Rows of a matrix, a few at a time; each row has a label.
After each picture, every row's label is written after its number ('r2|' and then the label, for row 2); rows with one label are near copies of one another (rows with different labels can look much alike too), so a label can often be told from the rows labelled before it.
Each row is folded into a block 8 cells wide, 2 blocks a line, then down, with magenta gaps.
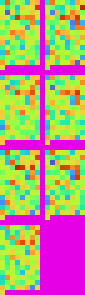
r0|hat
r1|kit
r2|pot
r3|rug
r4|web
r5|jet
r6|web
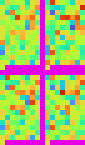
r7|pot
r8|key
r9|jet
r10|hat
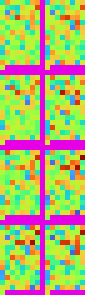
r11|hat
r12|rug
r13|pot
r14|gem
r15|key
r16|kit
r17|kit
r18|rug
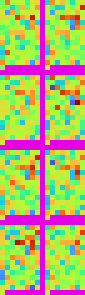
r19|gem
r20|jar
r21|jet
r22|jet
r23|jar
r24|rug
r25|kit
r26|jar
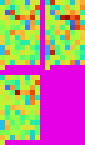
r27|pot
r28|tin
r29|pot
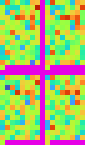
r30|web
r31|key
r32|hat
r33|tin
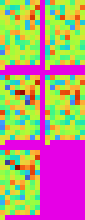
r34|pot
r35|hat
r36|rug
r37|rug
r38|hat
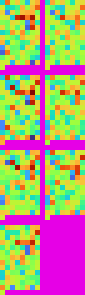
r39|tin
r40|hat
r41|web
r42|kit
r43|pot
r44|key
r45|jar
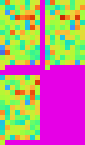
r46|tin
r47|gem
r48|rug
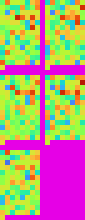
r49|gem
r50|kit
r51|pot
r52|hat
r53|jet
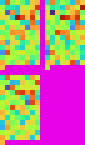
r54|hat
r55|kit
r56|jet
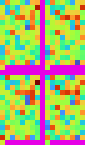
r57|web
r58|web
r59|jar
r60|web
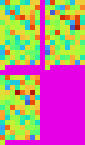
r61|web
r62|jet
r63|gem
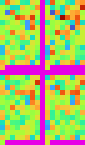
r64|jet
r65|hat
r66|key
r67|pot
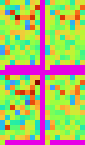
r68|pot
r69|pot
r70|key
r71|pot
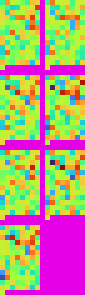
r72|key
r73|tin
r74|hat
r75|kit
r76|jet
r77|hat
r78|pot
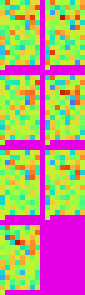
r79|key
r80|gem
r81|jar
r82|jet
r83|jet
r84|rug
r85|hat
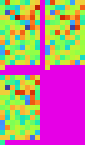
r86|hat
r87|jet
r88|kit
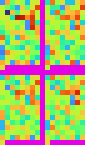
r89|rug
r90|web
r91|rug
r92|tin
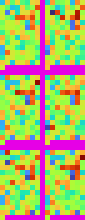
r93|rug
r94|pot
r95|jar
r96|tin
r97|jet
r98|jar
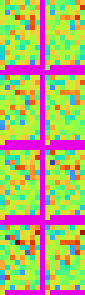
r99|gem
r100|kit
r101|jet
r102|jar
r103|hat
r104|jet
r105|hat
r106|jar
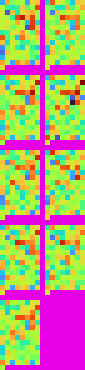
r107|rug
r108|jet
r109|jar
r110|jar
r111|kit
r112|jet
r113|rug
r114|hat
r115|jar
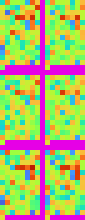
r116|kit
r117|gem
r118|hat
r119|gem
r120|tin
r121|rug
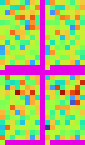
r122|jet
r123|jet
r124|gem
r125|pot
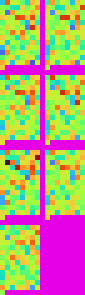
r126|jet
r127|kit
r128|jet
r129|gem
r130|hat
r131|jet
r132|kit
